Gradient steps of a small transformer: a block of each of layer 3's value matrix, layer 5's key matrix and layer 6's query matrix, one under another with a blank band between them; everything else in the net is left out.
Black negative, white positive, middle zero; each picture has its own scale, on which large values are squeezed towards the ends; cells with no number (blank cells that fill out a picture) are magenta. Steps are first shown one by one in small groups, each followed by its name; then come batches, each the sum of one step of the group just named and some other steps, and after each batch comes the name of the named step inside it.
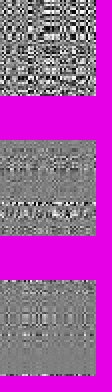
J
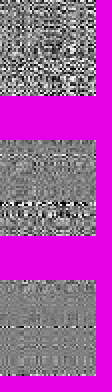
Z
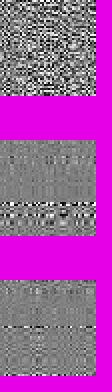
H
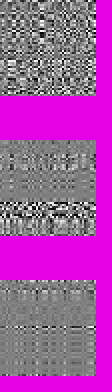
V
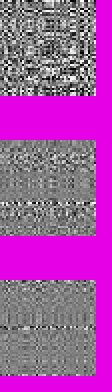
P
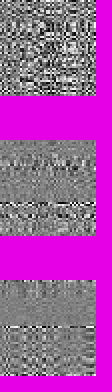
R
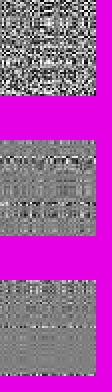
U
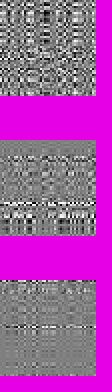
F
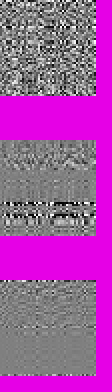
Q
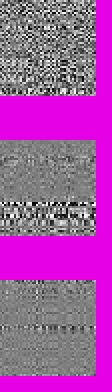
H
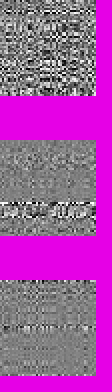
P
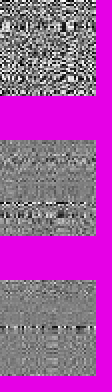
Z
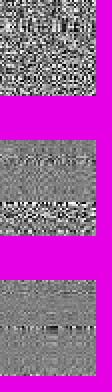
Z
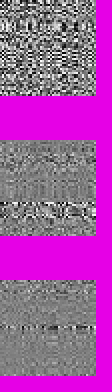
F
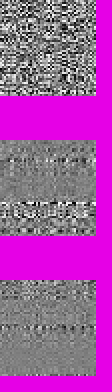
J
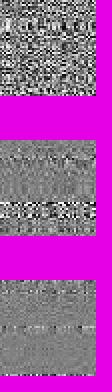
U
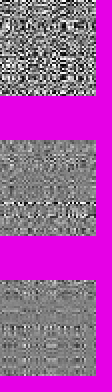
Z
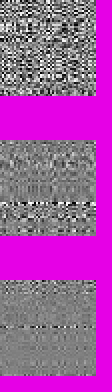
P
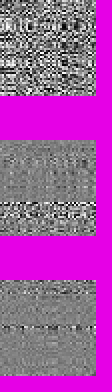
H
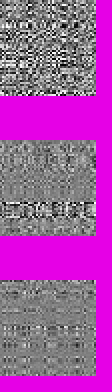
V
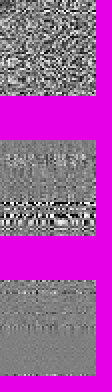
Q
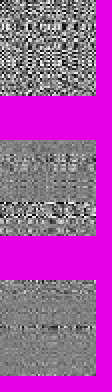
V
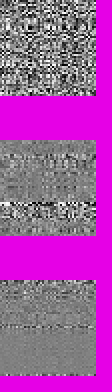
U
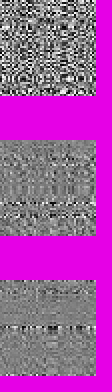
R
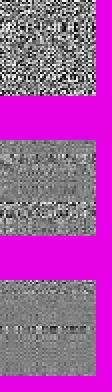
V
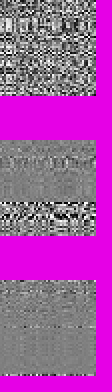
U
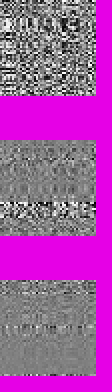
J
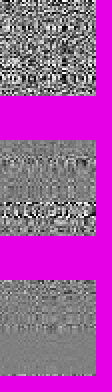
Q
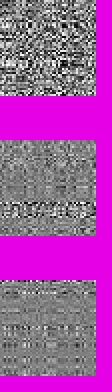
J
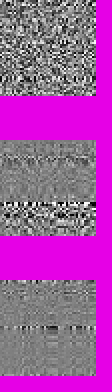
Q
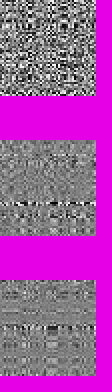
Z
